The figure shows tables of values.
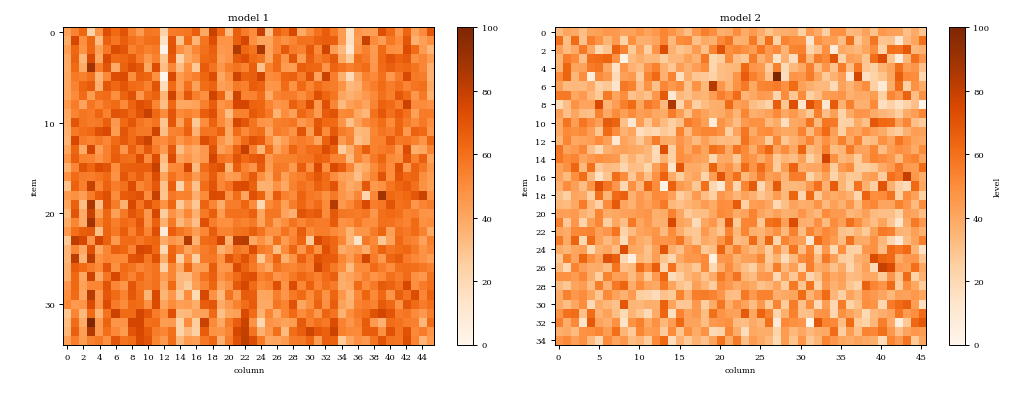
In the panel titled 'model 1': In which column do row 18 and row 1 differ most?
37
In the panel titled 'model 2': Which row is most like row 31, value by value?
15
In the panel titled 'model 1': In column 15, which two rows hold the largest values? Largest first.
23, 15
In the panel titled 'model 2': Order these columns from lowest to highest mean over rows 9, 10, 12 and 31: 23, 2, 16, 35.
35, 16, 2, 23
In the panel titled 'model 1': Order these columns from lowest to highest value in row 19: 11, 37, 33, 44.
44, 11, 37, 33
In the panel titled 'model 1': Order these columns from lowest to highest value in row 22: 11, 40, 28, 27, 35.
35, 40, 28, 27, 11
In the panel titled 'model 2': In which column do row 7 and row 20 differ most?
14
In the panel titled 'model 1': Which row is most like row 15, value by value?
11
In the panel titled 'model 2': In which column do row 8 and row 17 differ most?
40
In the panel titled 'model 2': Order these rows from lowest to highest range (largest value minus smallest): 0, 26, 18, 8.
0, 18, 26, 8
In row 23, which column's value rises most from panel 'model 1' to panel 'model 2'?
36
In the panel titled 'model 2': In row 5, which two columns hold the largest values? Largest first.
27, 37
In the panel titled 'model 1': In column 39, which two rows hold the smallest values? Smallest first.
23, 32
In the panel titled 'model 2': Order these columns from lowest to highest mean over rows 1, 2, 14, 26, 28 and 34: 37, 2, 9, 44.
37, 9, 44, 2
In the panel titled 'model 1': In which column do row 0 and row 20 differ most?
3
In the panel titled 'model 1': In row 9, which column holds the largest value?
10
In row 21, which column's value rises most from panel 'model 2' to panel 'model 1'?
3
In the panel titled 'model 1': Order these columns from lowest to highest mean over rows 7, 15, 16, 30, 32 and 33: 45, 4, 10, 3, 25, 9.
25, 45, 4, 10, 9, 3
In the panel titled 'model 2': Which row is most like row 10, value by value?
25
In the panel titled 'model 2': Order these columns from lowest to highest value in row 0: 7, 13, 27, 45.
45, 27, 7, 13
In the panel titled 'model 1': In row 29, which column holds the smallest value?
16
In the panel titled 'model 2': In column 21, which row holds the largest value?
21
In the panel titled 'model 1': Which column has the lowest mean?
12
